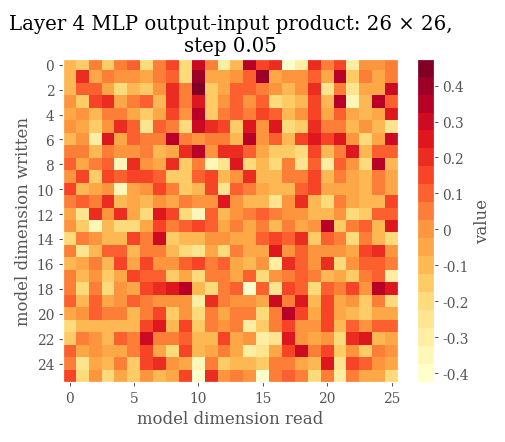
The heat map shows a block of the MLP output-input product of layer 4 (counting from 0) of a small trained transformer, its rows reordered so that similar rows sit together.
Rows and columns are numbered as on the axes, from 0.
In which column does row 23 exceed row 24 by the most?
18
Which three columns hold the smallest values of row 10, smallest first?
4, 12, 9
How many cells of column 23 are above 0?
8
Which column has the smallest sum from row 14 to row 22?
10
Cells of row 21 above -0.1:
15
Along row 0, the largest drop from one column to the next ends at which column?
17
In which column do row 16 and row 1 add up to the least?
16
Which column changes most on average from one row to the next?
25
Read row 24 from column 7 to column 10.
0.2 0 -0.05 -0.35
